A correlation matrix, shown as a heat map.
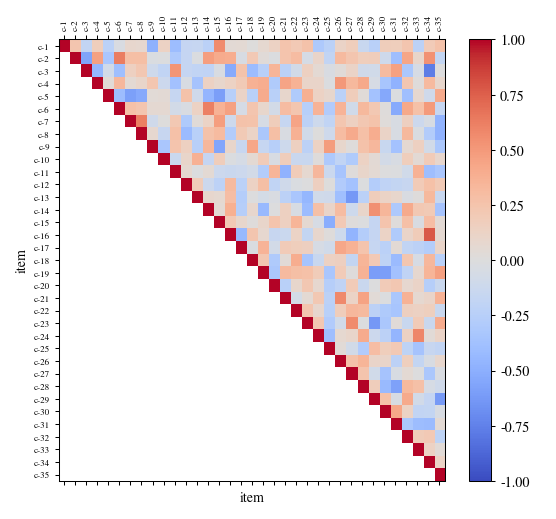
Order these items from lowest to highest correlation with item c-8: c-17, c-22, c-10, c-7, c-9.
c-10, c-9, c-17, c-22, c-7
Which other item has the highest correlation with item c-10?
c-13
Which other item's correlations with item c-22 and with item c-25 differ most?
c-15
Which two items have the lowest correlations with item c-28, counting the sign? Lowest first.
c-31, c-30
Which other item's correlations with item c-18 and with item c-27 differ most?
c-23
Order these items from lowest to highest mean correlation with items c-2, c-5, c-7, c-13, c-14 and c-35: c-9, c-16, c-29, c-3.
c-3, c-9, c-29, c-16
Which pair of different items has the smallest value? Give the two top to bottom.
c-3, c-34
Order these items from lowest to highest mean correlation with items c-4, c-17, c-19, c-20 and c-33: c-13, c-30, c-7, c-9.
c-30, c-13, c-9, c-7
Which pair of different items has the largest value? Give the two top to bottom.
c-16, c-34
